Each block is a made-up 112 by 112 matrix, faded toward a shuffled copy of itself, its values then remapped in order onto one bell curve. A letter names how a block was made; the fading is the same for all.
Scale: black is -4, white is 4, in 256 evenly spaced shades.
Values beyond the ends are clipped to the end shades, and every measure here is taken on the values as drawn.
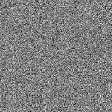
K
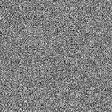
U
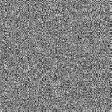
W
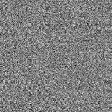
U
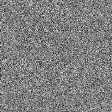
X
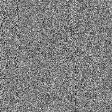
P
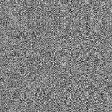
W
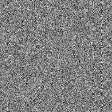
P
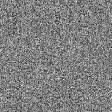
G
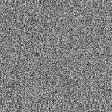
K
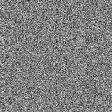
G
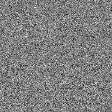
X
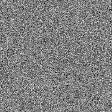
P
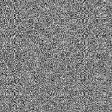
W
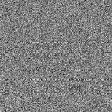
K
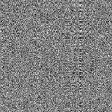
W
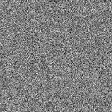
G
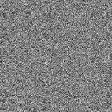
U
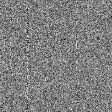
P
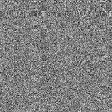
K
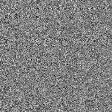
X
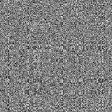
W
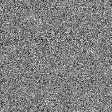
X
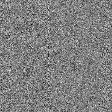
P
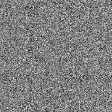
X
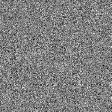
X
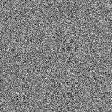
G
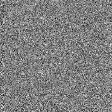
X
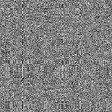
W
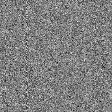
P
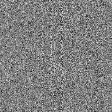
P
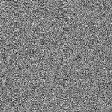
U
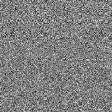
K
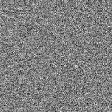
G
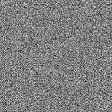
U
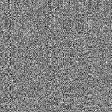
W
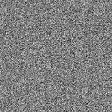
G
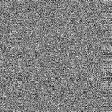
K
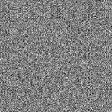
U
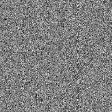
P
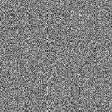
W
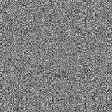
W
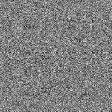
K
